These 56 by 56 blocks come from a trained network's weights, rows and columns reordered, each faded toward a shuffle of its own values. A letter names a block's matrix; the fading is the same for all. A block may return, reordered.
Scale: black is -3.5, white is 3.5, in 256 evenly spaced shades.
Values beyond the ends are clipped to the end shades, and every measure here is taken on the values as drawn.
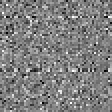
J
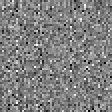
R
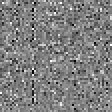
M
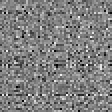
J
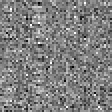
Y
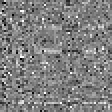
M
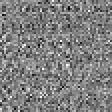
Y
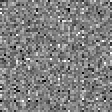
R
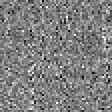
R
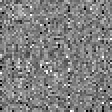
R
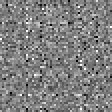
M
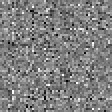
M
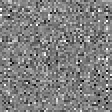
M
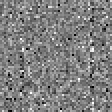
R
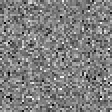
R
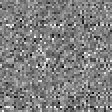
J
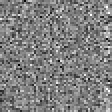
Y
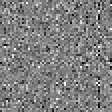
M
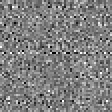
J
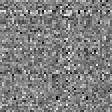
J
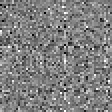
M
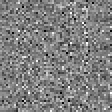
R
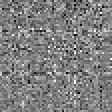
M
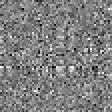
J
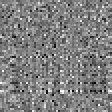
J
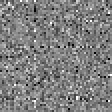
M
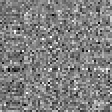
J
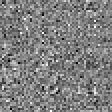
R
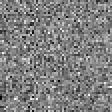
Y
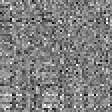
J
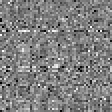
J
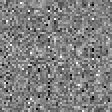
R
